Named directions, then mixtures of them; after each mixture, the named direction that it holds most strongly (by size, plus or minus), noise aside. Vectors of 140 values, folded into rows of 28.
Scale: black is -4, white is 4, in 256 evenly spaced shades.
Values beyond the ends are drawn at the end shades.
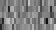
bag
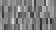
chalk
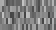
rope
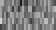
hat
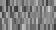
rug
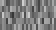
rope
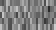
rug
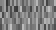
rug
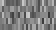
rope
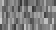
hat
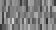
bag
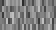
rope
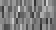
chalk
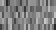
rug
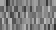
rug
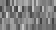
rug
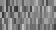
rug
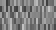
rug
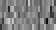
bag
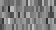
bag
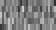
hat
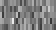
chalk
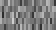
chalk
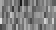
hat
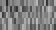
rug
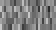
rug
